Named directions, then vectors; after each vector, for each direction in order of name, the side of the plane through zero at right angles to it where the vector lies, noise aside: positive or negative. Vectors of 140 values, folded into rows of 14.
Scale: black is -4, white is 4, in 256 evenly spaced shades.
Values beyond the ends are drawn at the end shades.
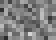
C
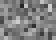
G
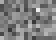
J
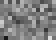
positive, negative, negative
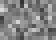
negative, positive, negative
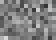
negative, positive, positive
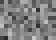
positive, negative, negative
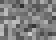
positive, positive, negative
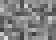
negative, positive, negative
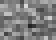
negative, positive, negative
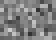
negative, negative, negative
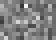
negative, positive, negative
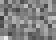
negative, positive, positive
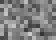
positive, positive, negative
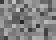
positive, negative, negative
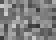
positive, positive, negative
